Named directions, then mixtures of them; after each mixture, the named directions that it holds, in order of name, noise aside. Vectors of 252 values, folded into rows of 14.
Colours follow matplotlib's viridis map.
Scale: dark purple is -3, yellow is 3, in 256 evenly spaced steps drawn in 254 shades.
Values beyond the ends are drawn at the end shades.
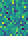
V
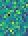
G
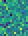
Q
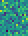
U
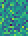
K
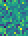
Q.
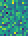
Q, V.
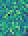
G.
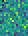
K, U.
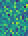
G, V.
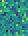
U.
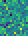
Q.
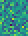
K.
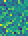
Q, U.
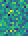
G, K.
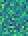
K.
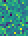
Q.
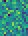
G, Q.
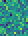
Q.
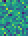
G, Q.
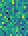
V.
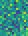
G, K.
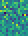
G, U.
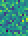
Q, U.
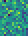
G, Q.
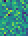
G, Q.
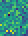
G, U.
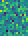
U.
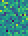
U.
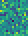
K, U.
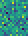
V.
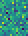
V.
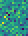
G, V.
